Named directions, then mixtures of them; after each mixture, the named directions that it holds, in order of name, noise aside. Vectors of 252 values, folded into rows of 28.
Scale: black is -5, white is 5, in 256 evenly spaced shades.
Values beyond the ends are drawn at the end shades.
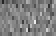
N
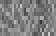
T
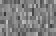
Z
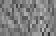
N, T.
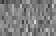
N, T.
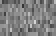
N, Z.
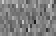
N.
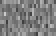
Z.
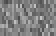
T, Z.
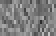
T.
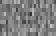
Z.
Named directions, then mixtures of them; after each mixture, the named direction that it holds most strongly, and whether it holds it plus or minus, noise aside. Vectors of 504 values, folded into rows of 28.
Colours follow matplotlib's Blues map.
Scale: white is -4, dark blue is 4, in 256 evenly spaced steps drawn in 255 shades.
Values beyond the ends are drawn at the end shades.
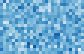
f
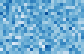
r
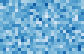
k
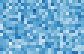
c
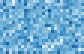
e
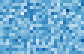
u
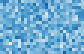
k, plus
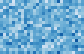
e, plus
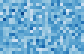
u, minus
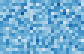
u, minus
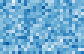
e, plus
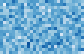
e, minus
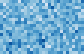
c, minus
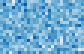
e, plus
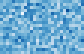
u, plus
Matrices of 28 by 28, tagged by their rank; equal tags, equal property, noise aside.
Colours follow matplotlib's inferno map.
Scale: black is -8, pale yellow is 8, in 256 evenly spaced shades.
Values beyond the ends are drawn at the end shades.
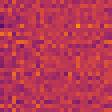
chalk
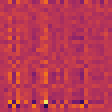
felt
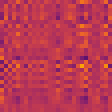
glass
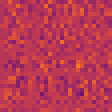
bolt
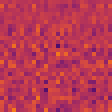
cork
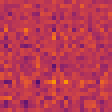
cork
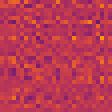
cork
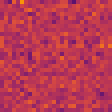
chalk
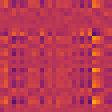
felt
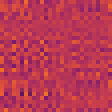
cork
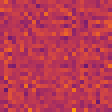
chalk
